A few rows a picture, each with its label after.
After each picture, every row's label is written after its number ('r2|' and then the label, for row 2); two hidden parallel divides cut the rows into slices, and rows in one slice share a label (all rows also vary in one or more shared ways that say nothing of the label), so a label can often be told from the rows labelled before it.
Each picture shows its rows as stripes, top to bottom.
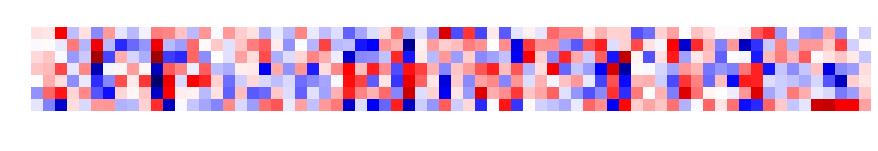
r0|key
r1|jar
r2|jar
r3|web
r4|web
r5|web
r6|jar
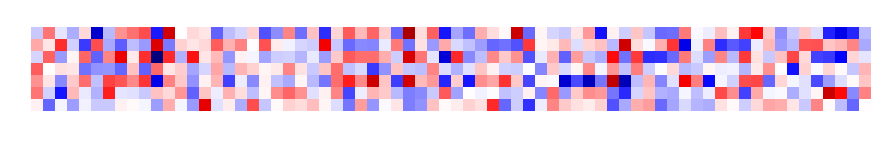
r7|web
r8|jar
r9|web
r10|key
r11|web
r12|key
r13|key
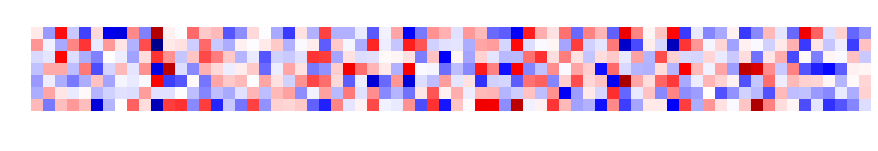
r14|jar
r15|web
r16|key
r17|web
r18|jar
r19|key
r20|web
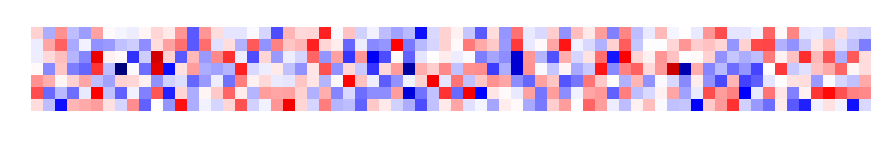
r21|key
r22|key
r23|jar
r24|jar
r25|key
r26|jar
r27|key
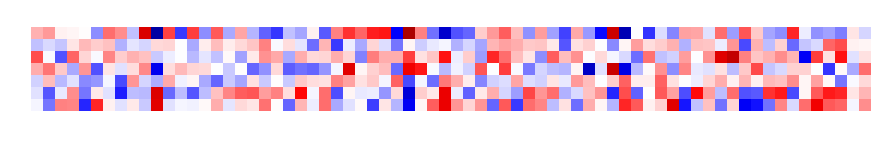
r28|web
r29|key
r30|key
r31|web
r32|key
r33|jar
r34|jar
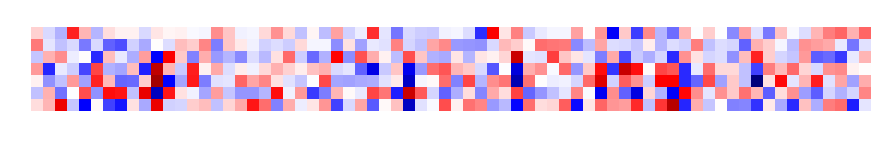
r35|key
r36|key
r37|web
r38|jar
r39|jar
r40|web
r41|jar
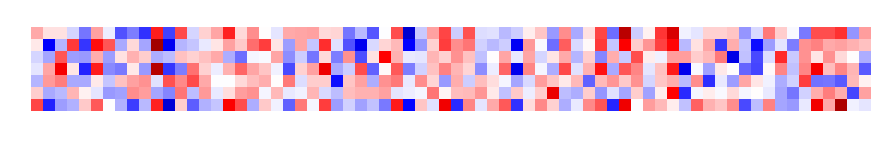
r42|jar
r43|jar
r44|key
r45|jar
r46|key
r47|key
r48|jar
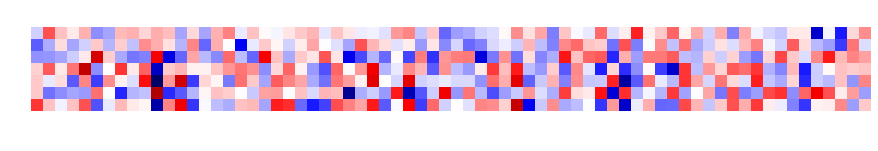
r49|key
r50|key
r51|jar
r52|web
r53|web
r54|jar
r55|web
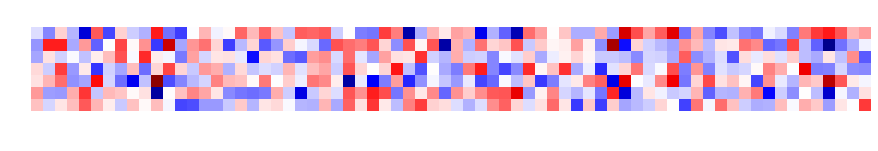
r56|jar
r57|web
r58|key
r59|key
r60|jar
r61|web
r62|key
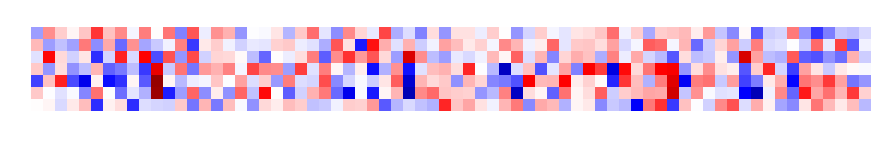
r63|key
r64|key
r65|web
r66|jar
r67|jar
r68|jar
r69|key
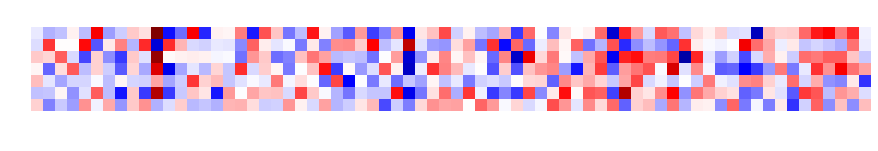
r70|jar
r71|web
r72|jar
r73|jar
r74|key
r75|jar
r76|key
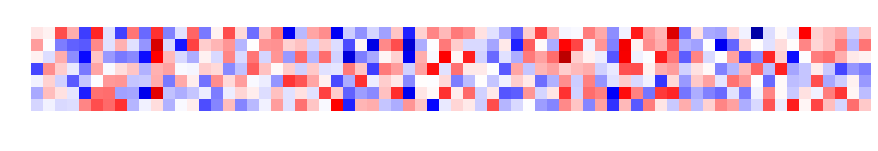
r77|jar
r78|jar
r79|jar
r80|key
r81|key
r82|jar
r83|key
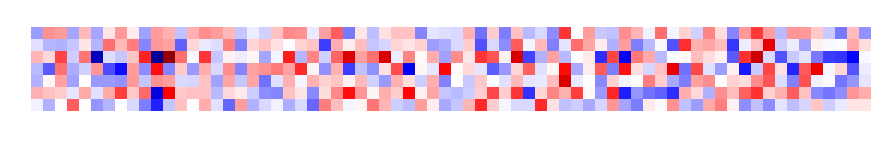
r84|key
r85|key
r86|web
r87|jar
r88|key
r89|web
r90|key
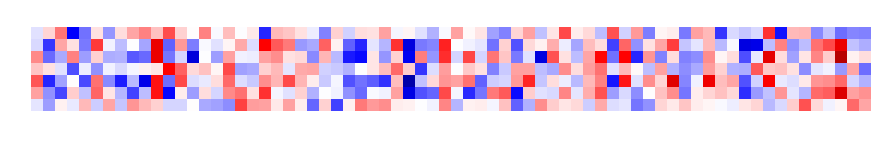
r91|key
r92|jar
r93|jar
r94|key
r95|jar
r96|jar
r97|key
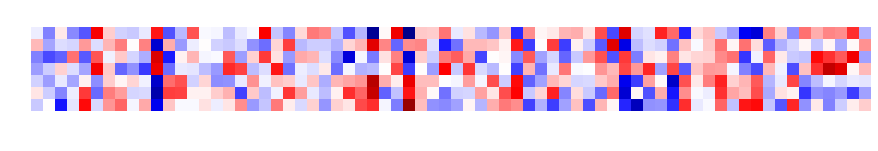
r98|jar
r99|web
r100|jar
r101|jar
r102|web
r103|web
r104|web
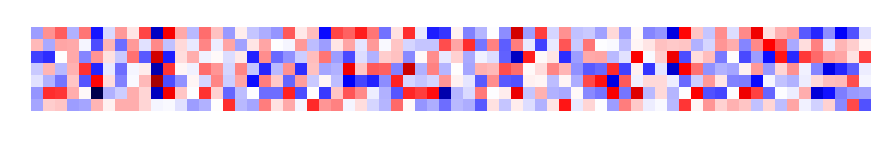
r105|web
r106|key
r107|jar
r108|web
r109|jar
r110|web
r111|key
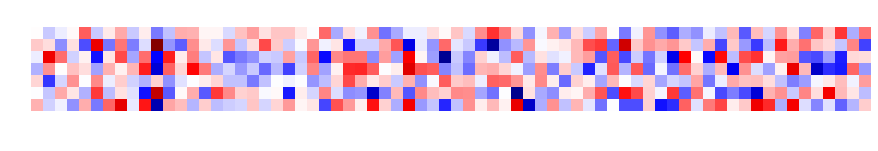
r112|key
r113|jar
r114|web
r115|web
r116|key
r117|jar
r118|web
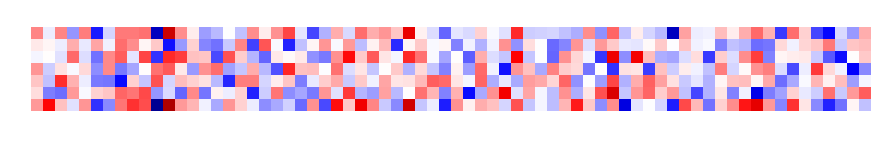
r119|web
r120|key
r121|web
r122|key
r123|key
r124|key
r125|web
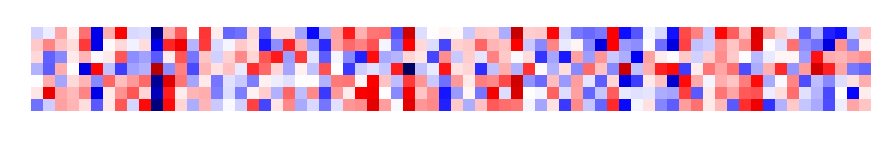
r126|web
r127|web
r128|key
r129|jar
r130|web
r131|web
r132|web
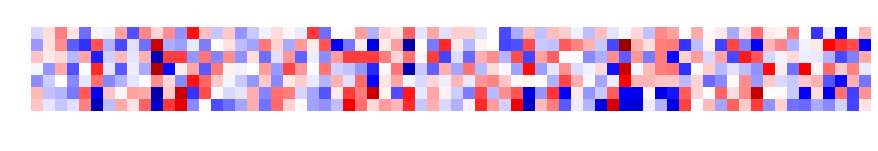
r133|key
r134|jar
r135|web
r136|jar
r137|key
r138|web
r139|web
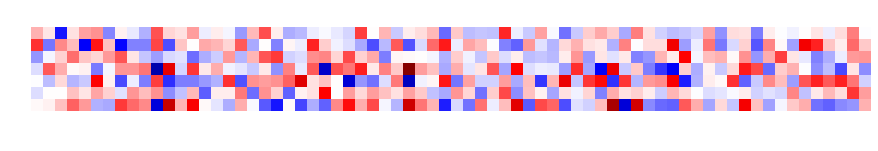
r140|key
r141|jar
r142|key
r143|web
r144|jar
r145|key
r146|web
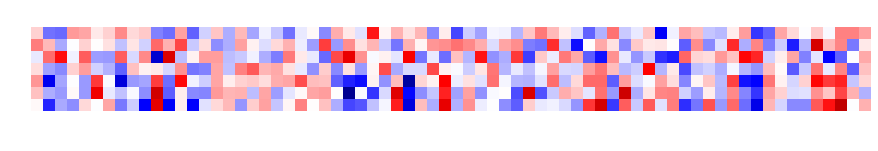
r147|key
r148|key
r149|web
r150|key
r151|jar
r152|jar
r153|jar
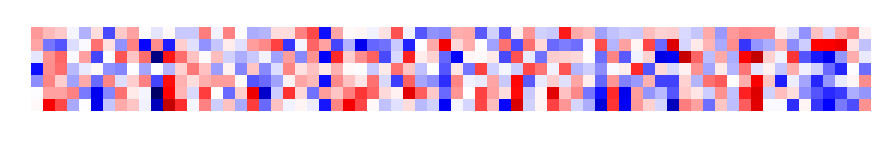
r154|key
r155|jar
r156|web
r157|key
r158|web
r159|web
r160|web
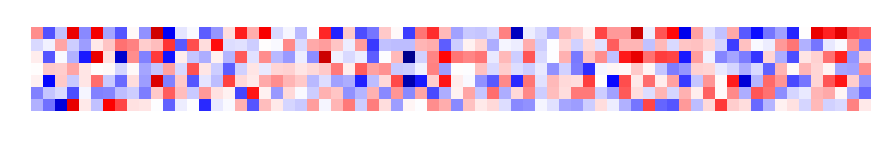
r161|jar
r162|key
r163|jar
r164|key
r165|jar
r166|key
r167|key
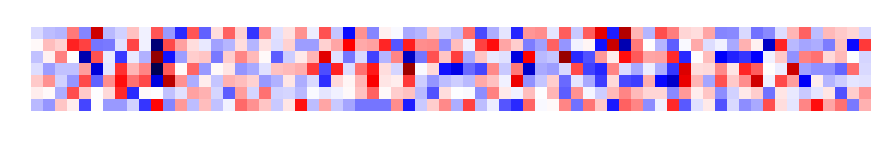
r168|jar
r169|web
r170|jar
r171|web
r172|web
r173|key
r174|jar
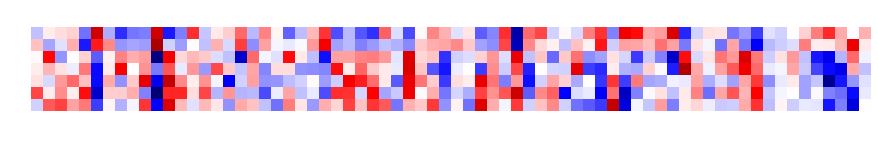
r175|jar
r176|jar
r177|web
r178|web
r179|web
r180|web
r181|web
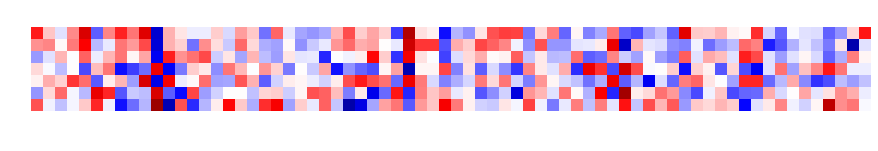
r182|web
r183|web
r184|web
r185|jar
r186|web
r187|jar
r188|jar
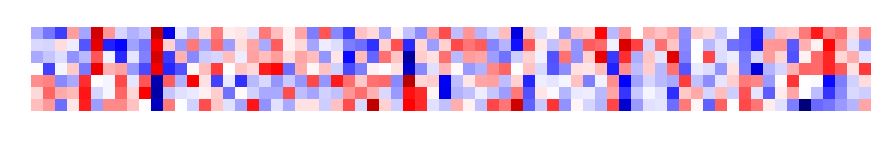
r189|jar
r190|jar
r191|jar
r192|jar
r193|web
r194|web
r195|web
